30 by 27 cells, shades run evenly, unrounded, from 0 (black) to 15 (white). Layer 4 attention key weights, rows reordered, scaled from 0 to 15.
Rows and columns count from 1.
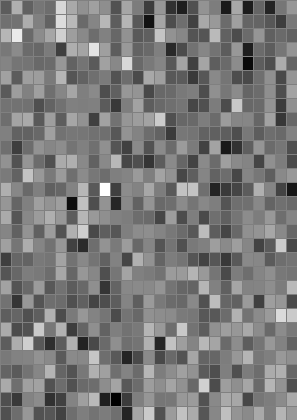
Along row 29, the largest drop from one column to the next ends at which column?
10
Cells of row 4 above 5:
23
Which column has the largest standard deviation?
6
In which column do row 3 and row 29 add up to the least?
11
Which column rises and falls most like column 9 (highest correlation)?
27
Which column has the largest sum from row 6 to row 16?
8
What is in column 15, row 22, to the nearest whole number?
7
